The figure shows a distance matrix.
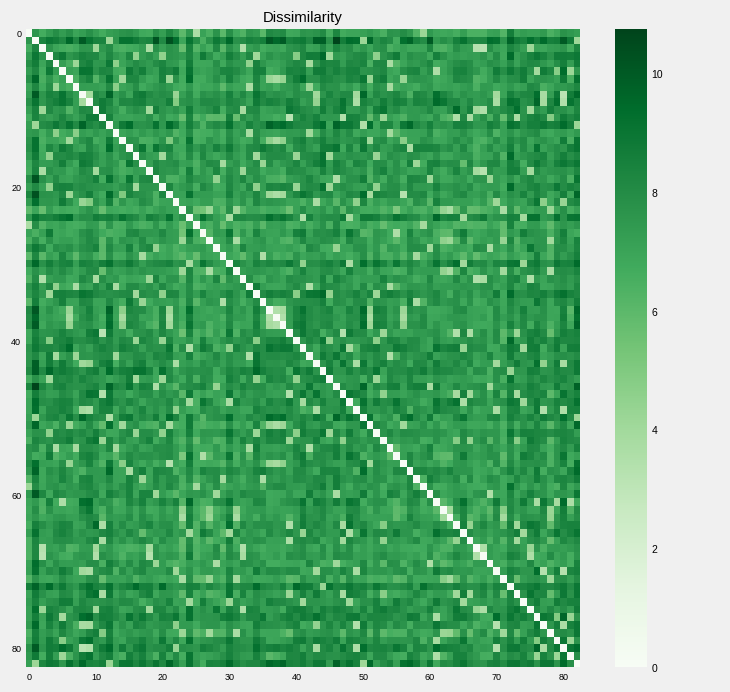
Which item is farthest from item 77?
1
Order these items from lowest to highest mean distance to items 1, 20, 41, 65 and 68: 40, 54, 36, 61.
40, 54, 61, 36
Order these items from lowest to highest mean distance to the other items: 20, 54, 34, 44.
54, 20, 34, 44
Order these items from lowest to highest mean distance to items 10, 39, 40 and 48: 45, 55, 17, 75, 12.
45, 75, 17, 55, 12
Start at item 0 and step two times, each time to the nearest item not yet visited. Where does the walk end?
59
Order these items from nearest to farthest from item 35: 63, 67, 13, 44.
67, 13, 63, 44
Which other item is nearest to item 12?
50
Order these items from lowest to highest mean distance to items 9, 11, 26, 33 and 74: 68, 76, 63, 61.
63, 68, 61, 76
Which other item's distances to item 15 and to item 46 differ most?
19
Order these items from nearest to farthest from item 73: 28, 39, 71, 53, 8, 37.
39, 53, 71, 28, 37, 8
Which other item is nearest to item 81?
61
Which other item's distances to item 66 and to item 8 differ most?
80
